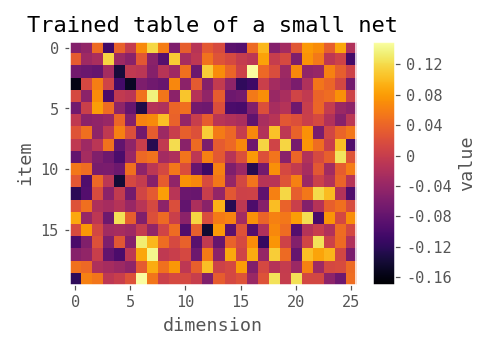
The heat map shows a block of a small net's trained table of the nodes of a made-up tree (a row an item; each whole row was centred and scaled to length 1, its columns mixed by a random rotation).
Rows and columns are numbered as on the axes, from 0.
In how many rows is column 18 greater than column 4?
16
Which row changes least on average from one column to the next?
6
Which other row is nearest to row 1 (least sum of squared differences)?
8
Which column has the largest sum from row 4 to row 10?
24
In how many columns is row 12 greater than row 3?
16
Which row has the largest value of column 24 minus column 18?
0
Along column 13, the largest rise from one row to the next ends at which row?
13
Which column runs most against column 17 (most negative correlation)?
18
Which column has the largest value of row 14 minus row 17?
4
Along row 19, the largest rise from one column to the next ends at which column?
1
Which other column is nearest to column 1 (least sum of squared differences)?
25
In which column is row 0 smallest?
3
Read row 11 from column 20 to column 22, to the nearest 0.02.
0.06 -0.04 0
